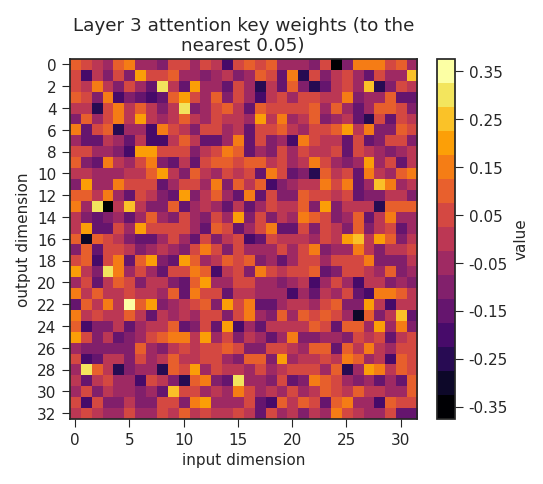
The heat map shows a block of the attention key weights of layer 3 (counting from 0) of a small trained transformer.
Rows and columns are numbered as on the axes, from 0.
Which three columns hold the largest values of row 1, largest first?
31, 6, 20
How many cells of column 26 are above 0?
13
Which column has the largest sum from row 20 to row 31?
12
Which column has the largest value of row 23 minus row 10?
22
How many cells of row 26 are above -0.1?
23
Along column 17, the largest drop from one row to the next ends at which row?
2
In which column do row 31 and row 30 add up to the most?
9
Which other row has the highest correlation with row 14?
7
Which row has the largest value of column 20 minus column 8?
28
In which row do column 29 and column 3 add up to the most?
19
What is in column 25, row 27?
0.15
